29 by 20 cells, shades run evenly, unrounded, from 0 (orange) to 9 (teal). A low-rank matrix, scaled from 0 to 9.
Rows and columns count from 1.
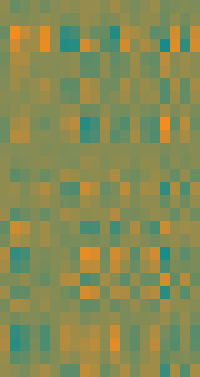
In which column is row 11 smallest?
17
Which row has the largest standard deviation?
4
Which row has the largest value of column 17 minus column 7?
20
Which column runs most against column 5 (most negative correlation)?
7
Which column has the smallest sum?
9
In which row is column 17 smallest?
10
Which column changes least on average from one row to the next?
6
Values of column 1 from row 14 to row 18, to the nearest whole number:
4 4 4 4 6
